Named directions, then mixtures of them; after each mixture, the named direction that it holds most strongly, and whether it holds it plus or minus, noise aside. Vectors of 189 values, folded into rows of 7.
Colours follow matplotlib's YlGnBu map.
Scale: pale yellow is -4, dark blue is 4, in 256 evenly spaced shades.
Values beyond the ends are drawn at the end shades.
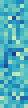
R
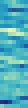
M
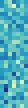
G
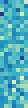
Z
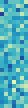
Z, plus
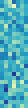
G, plus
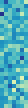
Z, plus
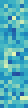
R, minus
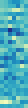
M, minus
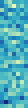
G, plus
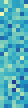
Z, minus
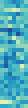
M, minus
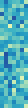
Z, plus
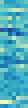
M, minus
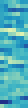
M, plus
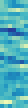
M, minus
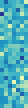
Z, plus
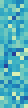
R, plus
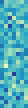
R, minus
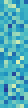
G, plus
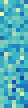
Z, minus
